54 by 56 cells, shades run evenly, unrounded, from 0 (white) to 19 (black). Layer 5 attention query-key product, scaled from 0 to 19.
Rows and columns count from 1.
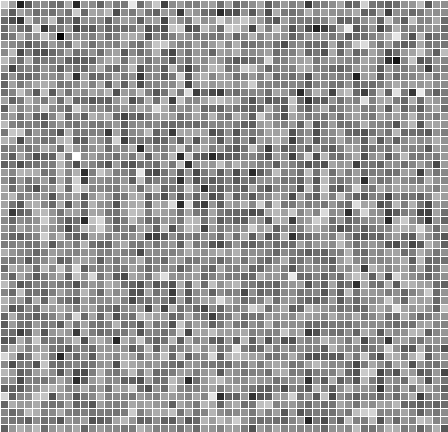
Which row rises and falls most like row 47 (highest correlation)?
1
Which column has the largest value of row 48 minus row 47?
24
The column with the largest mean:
39
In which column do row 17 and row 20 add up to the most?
27
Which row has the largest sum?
30
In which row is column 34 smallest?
8
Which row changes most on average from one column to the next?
12
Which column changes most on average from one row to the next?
10
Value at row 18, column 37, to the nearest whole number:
14
